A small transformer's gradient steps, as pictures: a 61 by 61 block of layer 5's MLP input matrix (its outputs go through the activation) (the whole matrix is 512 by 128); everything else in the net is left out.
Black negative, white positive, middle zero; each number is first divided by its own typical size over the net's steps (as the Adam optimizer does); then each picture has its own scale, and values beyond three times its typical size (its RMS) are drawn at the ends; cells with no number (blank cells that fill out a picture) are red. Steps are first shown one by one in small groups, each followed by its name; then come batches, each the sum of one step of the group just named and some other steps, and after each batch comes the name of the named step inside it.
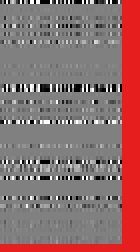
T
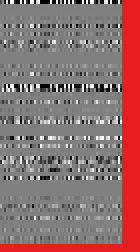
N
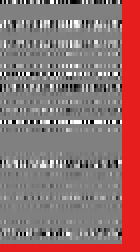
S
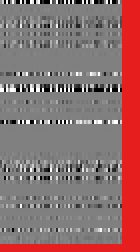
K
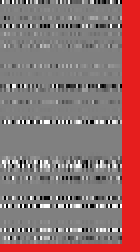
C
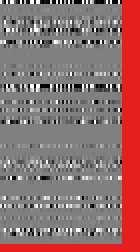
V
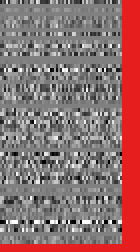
T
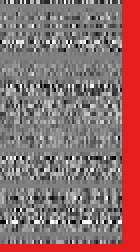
N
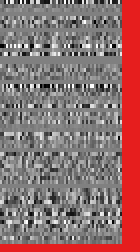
N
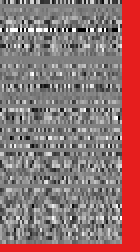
N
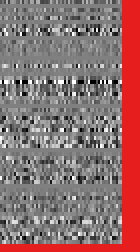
T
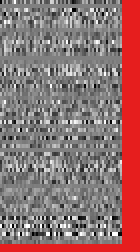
S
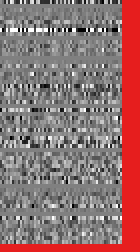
N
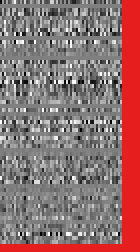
S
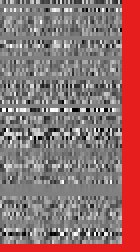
V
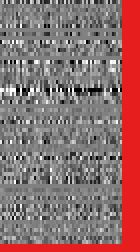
K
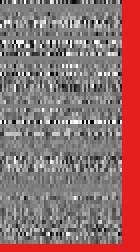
S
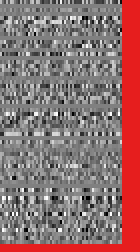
V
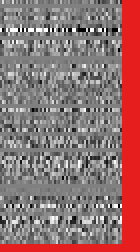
C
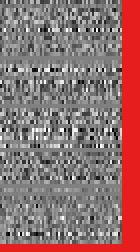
T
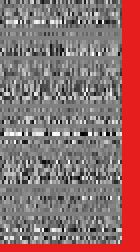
T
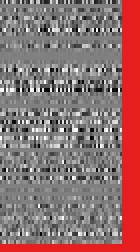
K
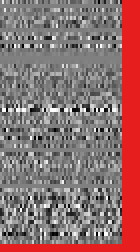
C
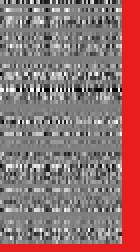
K
